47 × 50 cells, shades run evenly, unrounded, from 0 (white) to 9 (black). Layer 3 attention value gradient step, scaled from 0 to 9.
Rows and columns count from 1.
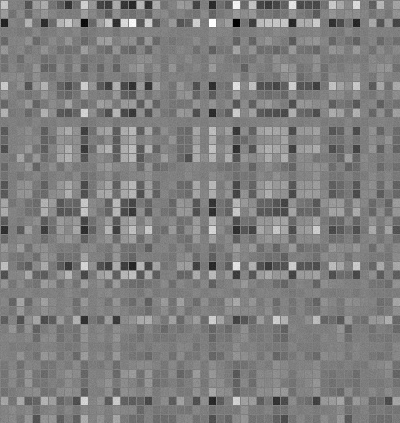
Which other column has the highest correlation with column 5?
44
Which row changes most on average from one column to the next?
3
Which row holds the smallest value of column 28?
36
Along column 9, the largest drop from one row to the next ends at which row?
31
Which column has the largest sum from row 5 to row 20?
11
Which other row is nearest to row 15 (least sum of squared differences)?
17
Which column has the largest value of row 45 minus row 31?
27
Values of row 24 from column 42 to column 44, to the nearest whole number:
3 3 5
